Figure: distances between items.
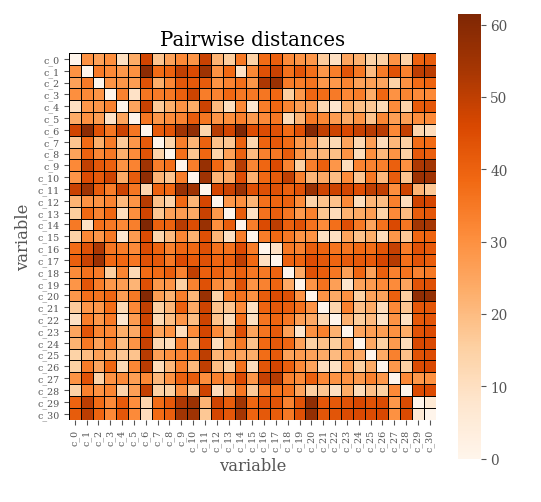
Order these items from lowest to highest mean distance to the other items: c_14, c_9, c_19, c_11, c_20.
c_19, c_20, c_9, c_14, c_11
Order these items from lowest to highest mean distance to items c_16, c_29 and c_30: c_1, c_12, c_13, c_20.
c_13, c_12, c_1, c_20
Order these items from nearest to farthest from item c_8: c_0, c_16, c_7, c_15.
c_7, c_15, c_0, c_16
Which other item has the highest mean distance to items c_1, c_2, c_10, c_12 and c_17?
c_6
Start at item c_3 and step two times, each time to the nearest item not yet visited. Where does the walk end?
c_18
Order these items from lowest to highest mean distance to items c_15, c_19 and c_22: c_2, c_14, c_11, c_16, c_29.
c_2, c_16, c_14, c_29, c_11
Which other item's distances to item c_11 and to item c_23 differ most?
c_9
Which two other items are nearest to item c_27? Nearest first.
c_2, c_7
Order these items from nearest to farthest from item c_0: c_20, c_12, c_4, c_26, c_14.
c_4, c_26, c_12, c_20, c_14
